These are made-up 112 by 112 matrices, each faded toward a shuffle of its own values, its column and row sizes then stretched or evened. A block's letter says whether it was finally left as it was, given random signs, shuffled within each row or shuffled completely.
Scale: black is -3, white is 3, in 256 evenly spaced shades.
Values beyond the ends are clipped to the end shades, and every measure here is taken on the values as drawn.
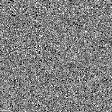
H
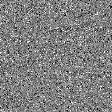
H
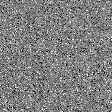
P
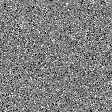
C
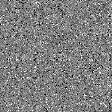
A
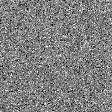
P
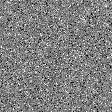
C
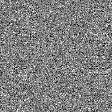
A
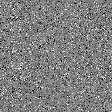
H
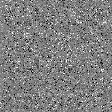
A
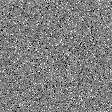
C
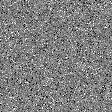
C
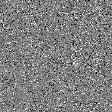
H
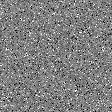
C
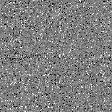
A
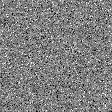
C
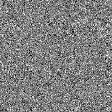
A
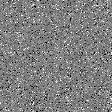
A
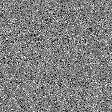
P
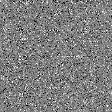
H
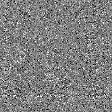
A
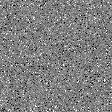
P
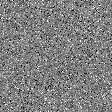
C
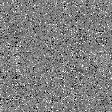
A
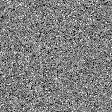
C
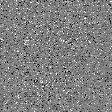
A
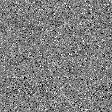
H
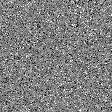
C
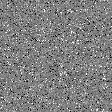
P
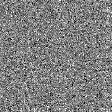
A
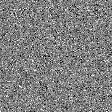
P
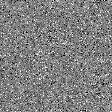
H
